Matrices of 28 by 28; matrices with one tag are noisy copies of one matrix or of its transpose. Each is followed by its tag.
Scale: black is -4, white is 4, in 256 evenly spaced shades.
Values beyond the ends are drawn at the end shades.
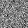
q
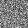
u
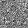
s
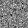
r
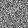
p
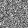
p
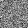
p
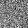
u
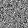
p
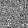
s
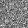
s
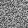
u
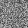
q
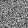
r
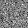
r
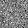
r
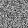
q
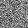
u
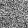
u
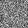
r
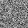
q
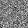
q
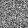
r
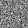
s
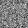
r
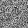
q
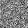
q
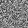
p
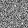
q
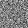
p
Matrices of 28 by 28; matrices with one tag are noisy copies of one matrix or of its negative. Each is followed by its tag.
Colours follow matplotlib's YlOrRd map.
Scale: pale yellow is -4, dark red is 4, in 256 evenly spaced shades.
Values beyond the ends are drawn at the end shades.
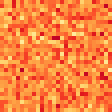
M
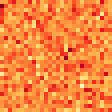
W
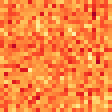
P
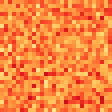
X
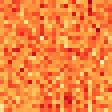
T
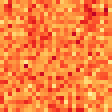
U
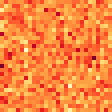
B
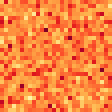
X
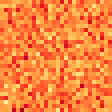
W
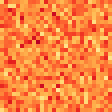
M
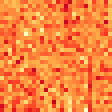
T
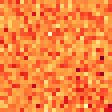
X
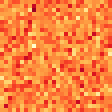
B
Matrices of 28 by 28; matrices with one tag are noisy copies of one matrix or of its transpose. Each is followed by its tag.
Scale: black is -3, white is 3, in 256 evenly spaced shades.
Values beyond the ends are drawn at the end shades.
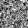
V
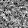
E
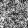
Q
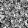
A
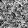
Q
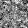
A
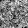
Q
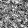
A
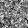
A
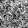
Q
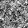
Q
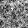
Q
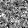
E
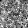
Q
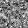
E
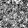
A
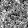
Q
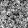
Q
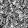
E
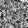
V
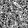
E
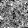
Q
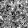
Q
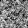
Q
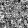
A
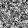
V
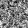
V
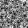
V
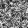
V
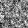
A
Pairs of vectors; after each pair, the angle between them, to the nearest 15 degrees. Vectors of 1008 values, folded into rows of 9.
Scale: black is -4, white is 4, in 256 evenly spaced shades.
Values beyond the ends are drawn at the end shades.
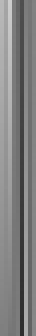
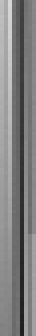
15 degrees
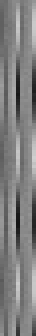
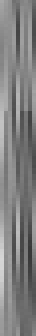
120 degrees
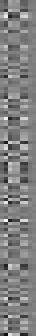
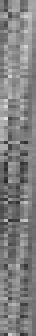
45 degrees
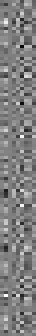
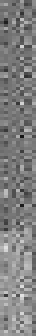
150 degrees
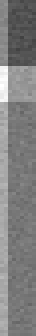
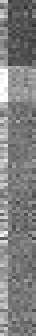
30 degrees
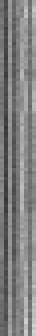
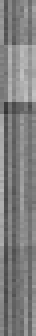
45 degrees
